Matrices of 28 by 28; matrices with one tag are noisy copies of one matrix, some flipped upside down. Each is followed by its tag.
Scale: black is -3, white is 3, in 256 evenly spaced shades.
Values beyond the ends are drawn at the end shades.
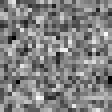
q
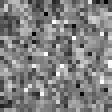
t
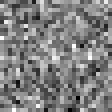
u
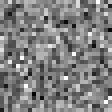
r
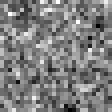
u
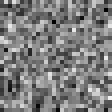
t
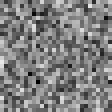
r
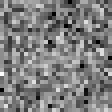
u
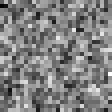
t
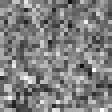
u
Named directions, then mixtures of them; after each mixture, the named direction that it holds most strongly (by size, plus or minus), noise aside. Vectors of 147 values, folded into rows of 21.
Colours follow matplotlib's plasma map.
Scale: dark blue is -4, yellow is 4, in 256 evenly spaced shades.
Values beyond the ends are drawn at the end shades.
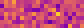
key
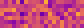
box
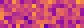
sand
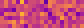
box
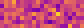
key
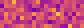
key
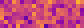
sand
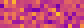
key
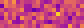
key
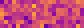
sand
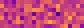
key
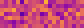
box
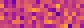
key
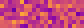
box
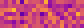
box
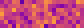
sand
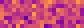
sand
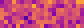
sand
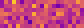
sand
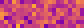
sand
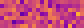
box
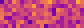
sand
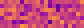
box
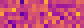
box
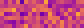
box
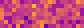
sand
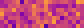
sand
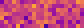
sand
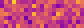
sand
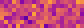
sand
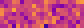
sand
